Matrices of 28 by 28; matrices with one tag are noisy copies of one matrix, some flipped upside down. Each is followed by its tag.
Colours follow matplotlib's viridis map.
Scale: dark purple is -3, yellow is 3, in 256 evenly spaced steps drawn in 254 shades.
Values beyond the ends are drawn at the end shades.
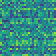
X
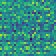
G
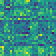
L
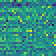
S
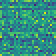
X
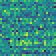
X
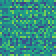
X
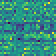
G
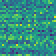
S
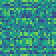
X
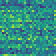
S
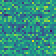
G
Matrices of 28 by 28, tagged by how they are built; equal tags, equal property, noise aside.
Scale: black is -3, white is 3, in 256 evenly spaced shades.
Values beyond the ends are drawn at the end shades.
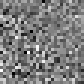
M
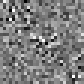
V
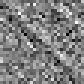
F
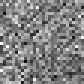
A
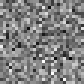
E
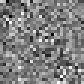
V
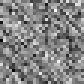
F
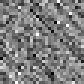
F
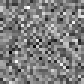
F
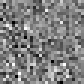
M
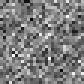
A
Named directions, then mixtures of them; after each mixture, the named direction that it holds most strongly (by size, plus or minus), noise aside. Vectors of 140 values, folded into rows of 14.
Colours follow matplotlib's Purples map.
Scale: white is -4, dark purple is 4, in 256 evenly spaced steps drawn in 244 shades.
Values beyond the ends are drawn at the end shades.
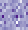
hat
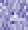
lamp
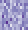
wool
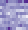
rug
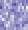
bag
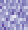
lamp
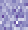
hat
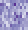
wool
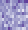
rug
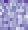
rug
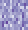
wool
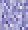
wool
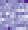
rug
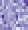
hat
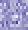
hat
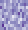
bag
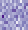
hat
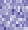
bag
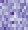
lamp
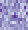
lamp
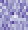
lamp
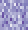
wool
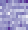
rug
